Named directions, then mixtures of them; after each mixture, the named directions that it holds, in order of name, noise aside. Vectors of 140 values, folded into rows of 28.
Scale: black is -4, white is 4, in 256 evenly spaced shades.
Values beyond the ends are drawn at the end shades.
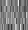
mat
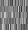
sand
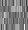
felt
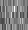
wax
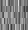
felt, mat, sand.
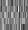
mat, sand.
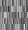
felt.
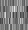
felt, sand, wax.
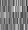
felt, wax.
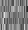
felt, sand.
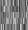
felt, mat.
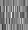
wax.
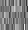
felt, mat.
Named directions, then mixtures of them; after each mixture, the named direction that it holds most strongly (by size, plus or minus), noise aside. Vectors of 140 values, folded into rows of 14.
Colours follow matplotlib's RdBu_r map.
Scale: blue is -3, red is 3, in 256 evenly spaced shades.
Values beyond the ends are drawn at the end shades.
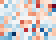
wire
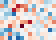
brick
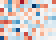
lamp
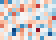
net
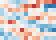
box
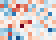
brick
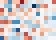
lamp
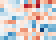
box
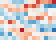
box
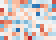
lamp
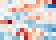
box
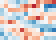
box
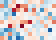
brick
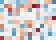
net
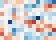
box
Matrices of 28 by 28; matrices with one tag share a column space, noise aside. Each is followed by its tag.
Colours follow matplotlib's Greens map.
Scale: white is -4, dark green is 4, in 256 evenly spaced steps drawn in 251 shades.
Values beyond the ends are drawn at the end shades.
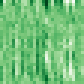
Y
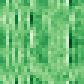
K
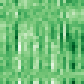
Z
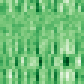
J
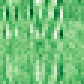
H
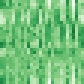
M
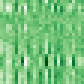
J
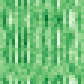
K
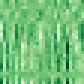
Z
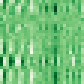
J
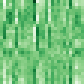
M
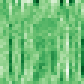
Y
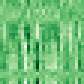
Z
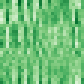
M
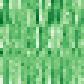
M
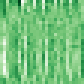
Y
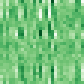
H
